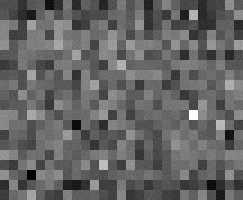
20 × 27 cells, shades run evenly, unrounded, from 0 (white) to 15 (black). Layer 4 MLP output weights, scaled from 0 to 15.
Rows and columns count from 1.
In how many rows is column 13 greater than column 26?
10
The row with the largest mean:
19
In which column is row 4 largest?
22
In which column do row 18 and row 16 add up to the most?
4
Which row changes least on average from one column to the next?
16
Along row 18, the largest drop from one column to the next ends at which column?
5
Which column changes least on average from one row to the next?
18
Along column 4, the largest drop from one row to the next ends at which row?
3
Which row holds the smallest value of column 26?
9
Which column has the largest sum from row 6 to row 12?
6
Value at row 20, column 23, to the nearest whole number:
7
